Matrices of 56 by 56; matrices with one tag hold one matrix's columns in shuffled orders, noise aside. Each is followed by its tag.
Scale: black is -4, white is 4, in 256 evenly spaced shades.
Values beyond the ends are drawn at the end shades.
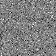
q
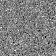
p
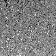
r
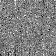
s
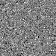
p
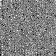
s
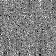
s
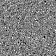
p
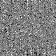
s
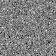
p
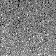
r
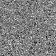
p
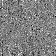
s
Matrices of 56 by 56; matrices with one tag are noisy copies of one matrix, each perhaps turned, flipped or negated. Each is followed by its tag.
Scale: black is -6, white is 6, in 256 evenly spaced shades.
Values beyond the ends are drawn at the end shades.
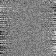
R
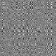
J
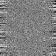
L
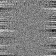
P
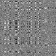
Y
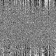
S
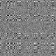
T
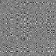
J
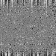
L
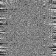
L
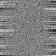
P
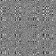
T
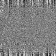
L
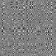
J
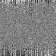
R
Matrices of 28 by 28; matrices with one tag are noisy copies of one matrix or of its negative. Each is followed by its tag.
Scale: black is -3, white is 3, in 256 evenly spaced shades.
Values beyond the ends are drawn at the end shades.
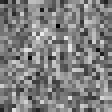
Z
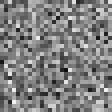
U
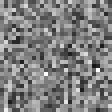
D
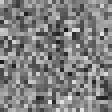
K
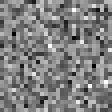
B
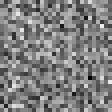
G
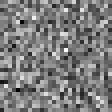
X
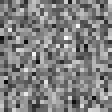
D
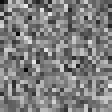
K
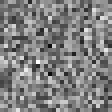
K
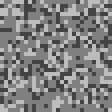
G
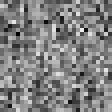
Z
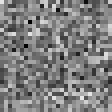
U
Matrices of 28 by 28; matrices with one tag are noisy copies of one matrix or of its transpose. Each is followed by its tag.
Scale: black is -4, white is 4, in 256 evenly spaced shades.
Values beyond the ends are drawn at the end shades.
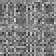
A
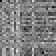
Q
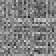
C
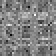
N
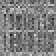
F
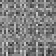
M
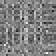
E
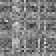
N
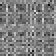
A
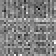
C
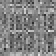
F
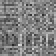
C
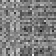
Q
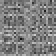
A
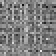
E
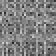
M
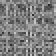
A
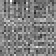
C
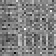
C
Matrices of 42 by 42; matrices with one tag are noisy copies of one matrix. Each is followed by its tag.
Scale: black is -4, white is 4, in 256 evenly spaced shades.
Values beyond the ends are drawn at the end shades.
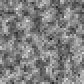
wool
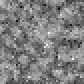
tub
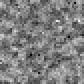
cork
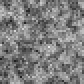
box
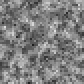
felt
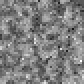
wool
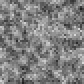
tub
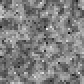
box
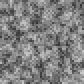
wool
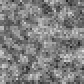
tub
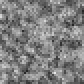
tub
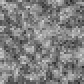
tub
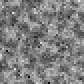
felt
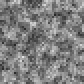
felt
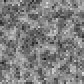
felt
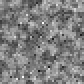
felt
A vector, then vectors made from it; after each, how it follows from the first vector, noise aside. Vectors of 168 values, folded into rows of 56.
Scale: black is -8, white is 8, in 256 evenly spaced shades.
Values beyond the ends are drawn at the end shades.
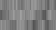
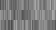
wrapped around.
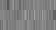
reversed, partly zeroed.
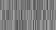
sign-scrambled.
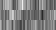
reversed, negated, scaled up.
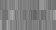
reversed, negated, partly zeroed.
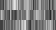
wrapped around, negated, scaled up.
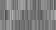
reversed, negated.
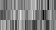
scaled up.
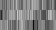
scaled up.
